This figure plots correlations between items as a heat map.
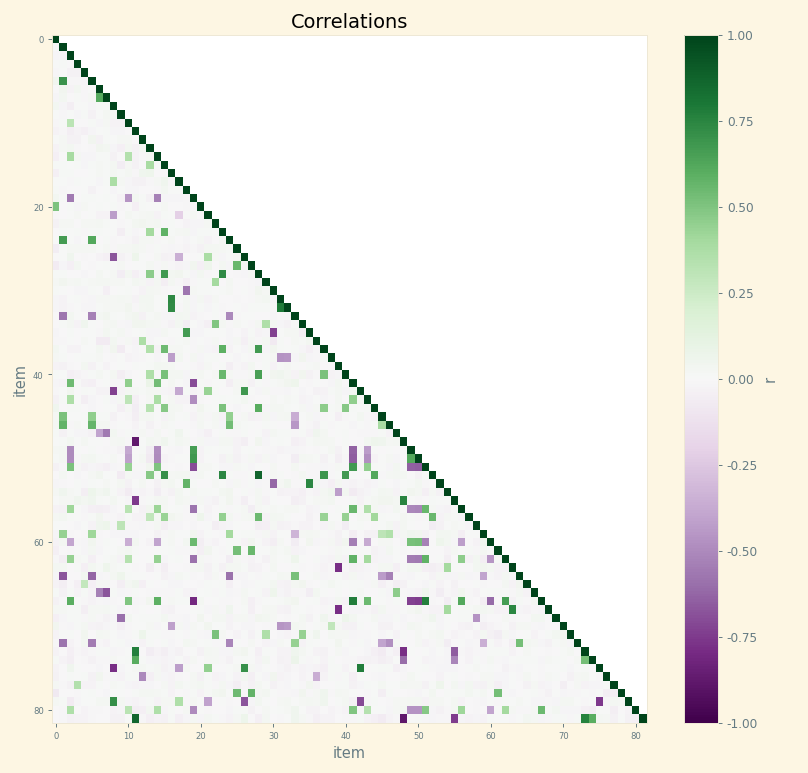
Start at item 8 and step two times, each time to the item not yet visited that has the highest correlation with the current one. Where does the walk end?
17
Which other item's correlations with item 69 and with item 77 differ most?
9
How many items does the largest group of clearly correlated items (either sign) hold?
14
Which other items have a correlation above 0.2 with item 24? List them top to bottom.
1, 5, 45, 46, 59
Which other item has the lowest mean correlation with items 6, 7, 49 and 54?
66
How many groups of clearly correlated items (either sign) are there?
16
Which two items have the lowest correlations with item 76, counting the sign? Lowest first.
12, 36
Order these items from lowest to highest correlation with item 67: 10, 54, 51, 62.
54, 10, 62, 51
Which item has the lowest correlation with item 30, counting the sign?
35
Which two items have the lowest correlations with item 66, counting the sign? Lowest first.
7, 6
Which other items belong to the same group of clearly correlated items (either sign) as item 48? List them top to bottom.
11, 55, 73, 74, 81
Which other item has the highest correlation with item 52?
28
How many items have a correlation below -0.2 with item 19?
10
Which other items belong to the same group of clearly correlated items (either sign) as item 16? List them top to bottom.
31, 32, 38, 70
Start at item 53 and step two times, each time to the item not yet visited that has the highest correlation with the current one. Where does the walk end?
18
